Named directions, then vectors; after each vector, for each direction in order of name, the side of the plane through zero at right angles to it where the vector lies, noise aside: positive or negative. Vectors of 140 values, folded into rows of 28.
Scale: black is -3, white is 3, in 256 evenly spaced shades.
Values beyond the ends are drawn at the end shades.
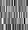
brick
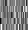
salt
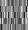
positive, negative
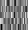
positive, negative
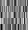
positive, negative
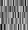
negative, negative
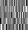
positive, positive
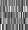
positive, positive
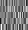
positive, positive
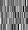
negative, negative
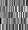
positive, positive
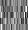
negative, positive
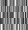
negative, positive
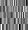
positive, positive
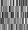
negative, positive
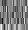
negative, positive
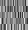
negative, negative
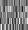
positive, positive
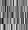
negative, positive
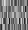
positive, negative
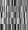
positive, negative
